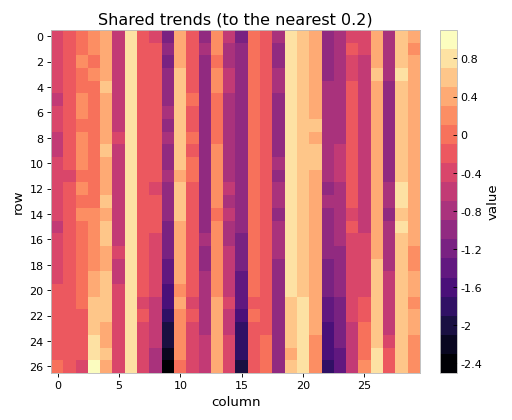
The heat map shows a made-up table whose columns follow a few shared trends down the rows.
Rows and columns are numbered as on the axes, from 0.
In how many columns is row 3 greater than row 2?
8
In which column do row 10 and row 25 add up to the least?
9
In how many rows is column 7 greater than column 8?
13
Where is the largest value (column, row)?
3, 26
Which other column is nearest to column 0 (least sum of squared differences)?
25
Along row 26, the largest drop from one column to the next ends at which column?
22
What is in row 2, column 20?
0.6
